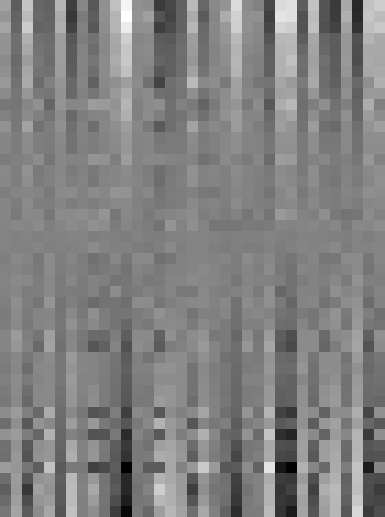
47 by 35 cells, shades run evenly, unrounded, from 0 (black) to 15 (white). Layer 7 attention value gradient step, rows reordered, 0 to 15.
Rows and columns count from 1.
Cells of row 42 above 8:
14
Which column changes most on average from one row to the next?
15
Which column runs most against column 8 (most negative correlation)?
23
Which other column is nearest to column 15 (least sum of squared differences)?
30
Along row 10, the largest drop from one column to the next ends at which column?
28
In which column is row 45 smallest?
12
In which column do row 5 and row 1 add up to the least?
33
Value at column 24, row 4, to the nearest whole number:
8
